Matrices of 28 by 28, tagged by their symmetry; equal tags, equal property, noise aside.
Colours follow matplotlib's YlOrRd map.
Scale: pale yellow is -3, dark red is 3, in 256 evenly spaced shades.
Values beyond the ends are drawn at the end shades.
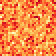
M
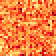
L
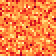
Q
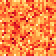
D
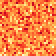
L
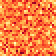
Q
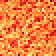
M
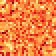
M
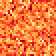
Q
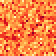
Q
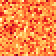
L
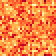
D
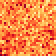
M
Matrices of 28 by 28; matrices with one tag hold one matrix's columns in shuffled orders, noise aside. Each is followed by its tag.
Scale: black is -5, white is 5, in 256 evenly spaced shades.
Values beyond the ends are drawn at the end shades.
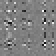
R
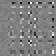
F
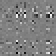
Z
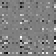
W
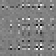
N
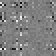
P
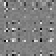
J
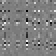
R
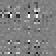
Z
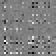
W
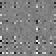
W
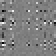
R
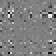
Z
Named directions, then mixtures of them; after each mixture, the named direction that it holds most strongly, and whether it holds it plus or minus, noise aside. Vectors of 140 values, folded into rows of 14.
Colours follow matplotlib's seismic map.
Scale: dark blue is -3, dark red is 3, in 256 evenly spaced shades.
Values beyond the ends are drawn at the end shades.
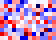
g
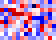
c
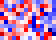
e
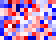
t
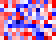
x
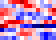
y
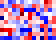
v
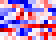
y, minus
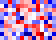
x, minus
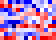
y, minus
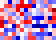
t, minus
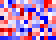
v, plus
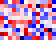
g, plus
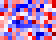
x, plus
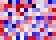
t, minus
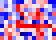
x, minus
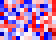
e, minus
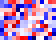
t, plus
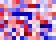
c, minus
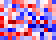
y, plus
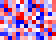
c, plus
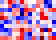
v, minus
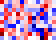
e, plus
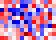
c, minus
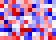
v, minus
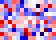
g, plus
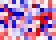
c, minus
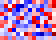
e, minus
